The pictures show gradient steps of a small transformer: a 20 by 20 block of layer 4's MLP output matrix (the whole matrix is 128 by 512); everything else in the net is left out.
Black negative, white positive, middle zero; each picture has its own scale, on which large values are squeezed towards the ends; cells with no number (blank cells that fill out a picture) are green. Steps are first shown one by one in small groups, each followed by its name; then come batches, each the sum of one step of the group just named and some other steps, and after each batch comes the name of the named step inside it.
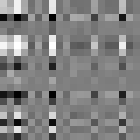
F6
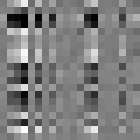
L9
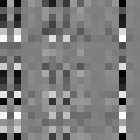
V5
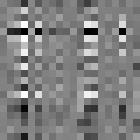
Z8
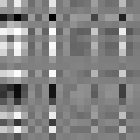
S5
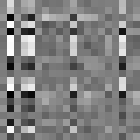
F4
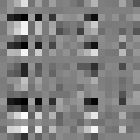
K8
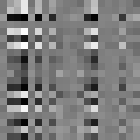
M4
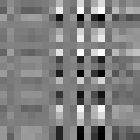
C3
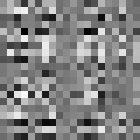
Z8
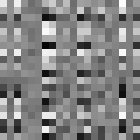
C3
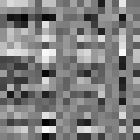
L9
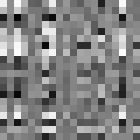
F6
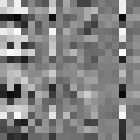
S5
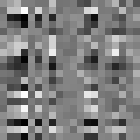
M4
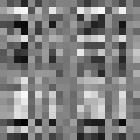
C3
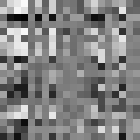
M4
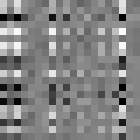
S5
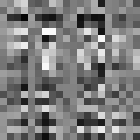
M4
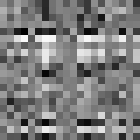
Z8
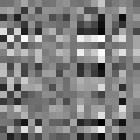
C3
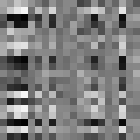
M4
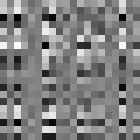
F6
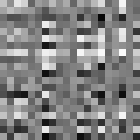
C3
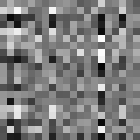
C3
